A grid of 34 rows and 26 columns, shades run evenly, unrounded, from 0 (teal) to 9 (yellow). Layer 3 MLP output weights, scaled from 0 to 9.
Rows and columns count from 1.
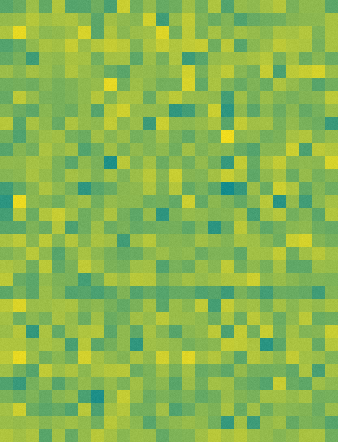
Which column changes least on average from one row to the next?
5
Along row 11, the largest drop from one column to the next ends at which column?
19
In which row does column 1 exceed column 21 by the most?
27
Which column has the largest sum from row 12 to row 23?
4
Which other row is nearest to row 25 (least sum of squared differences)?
11
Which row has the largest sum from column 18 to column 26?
6
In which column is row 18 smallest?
17
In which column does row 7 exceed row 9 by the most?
15
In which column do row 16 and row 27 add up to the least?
22
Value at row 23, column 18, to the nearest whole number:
2
